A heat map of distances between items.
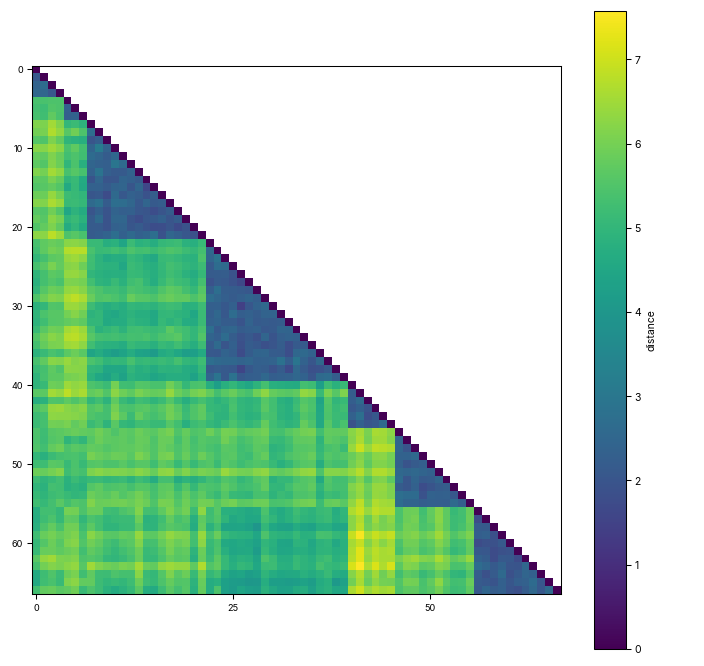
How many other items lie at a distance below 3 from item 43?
5
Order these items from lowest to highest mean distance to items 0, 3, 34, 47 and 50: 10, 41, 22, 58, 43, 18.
22, 58, 18, 10, 43, 41
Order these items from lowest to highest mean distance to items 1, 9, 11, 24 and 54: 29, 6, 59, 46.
29, 46, 6, 59
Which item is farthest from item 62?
41
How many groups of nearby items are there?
7
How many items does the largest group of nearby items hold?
18
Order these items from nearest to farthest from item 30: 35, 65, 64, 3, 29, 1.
35, 29, 65, 64, 1, 3
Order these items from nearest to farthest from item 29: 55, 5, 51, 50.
50, 55, 51, 5
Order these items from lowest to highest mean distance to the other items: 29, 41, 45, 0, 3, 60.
29, 60, 0, 45, 3, 41
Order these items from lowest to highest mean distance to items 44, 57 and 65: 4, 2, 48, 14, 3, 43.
43, 14, 3, 2, 4, 48
